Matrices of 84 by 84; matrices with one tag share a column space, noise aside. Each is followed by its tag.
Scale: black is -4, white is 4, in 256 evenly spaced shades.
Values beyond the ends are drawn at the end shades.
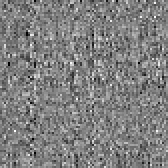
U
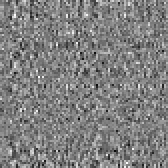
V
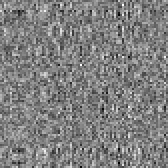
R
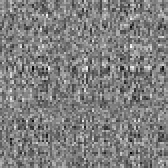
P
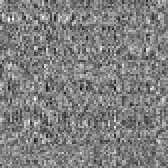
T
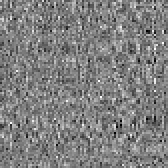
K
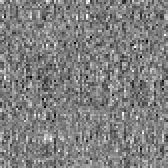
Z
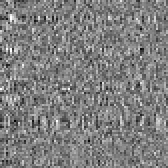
T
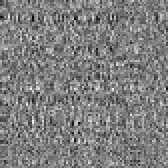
T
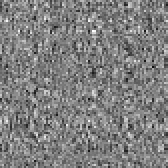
K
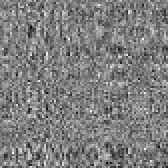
R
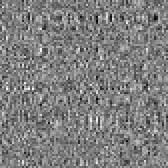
T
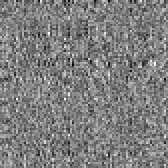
U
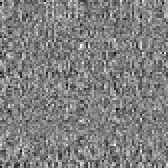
V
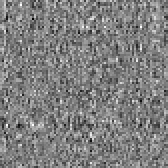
K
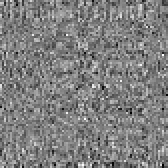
V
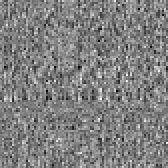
P
